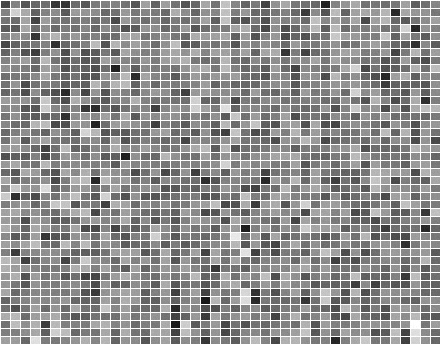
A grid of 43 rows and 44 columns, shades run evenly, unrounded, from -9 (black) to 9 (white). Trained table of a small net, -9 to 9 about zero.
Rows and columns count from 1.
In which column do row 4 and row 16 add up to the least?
42
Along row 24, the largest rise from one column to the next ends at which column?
38
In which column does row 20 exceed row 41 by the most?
18
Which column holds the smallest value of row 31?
41
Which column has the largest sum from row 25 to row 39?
1
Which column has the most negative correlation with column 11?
21
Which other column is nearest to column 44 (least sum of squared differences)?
35
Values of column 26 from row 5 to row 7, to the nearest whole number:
-3 0 -2
